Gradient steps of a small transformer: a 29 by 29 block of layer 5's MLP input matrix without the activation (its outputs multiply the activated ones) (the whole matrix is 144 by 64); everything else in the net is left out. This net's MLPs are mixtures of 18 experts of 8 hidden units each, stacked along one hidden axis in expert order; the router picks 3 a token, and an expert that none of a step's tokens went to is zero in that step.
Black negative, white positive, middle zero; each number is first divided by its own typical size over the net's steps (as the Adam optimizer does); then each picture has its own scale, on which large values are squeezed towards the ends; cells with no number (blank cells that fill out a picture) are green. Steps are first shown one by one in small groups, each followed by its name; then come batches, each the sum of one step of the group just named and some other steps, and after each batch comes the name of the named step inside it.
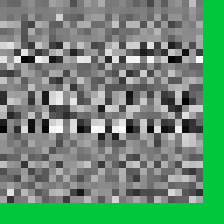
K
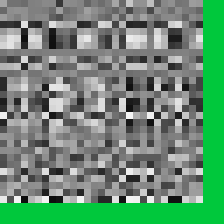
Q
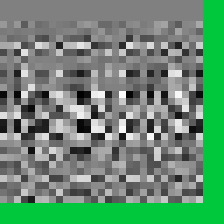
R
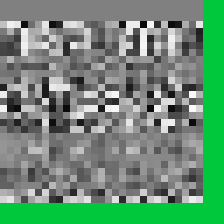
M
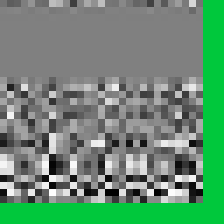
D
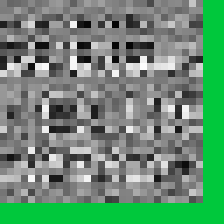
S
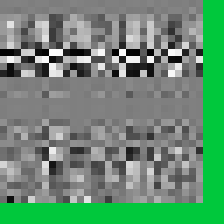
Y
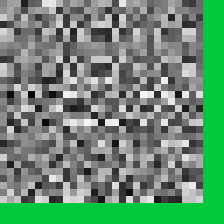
Q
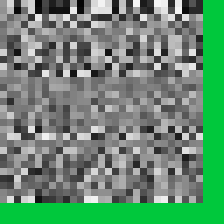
M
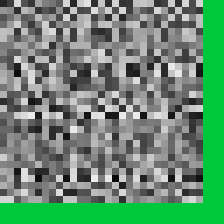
M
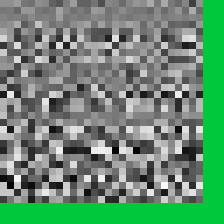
D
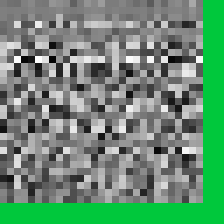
K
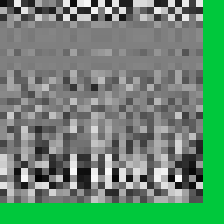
D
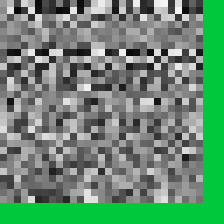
Y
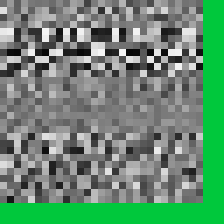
Y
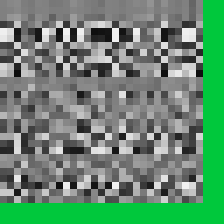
R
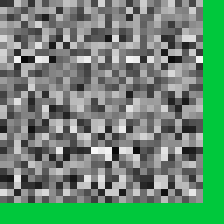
K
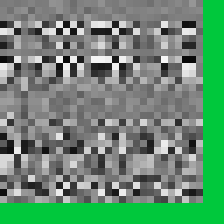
D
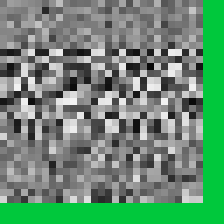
Y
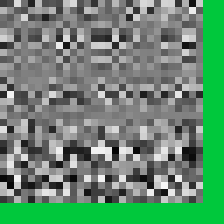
D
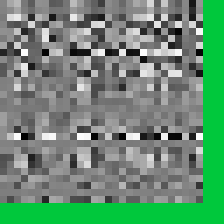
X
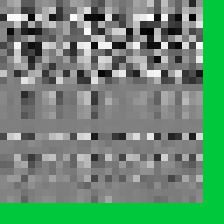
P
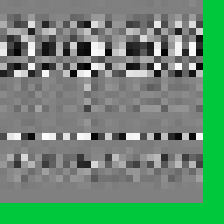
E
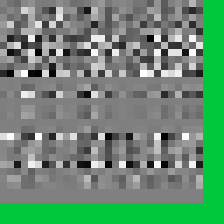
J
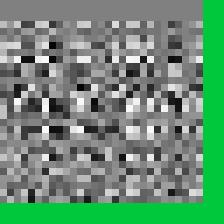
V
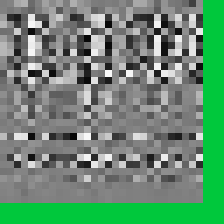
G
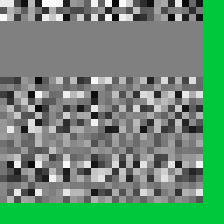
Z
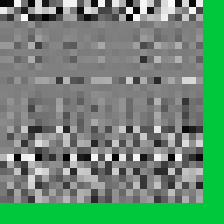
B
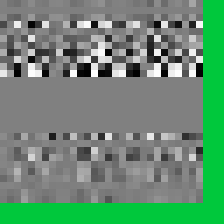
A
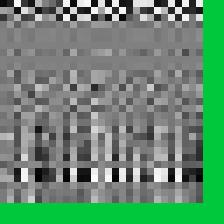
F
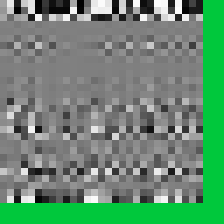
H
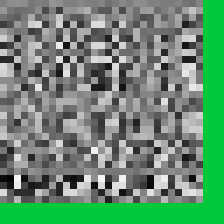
G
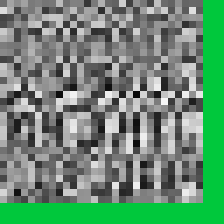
G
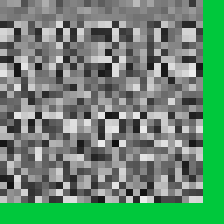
A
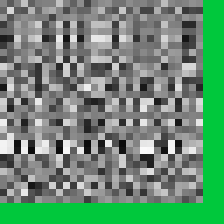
J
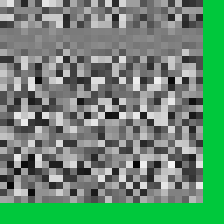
Z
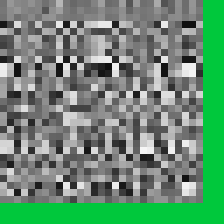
A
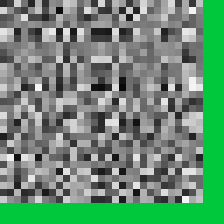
B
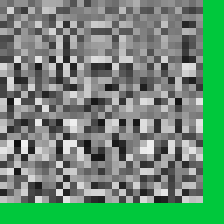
V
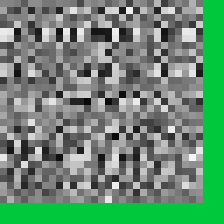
A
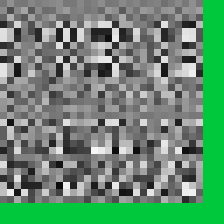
A
